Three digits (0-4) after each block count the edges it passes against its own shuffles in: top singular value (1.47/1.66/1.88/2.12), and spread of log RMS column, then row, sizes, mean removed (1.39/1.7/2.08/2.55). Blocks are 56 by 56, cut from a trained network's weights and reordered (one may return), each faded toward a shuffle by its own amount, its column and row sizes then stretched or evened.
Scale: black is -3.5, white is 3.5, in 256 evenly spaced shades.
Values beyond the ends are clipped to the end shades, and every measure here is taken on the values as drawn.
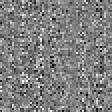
2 4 0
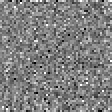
0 2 1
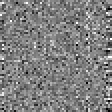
2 3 0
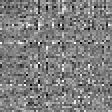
3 3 3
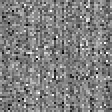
1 1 0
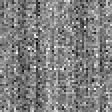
3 2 0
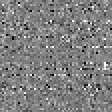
0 2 4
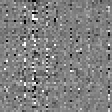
1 4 0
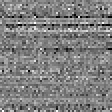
4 0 4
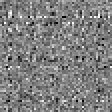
2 2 3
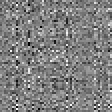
3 4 0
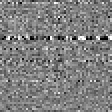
4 0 4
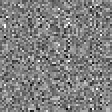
2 3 1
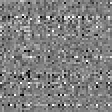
2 3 4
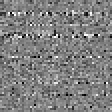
2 1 4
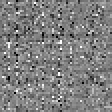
0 3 0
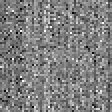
1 2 1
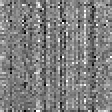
4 4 2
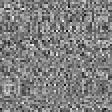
4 0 3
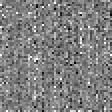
0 3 2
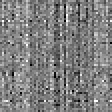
4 3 3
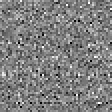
0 2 1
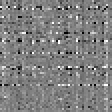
2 2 4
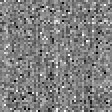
0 0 0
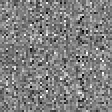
0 4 0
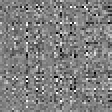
3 4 3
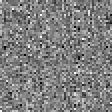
1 3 0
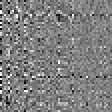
4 4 2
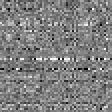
3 1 4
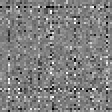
1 4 3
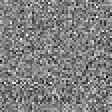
1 0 0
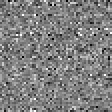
0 0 4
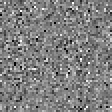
0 2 2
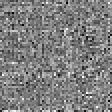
2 1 1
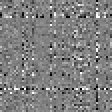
2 4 3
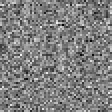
3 0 1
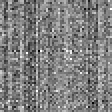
4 1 1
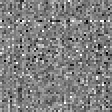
0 0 2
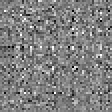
1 3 3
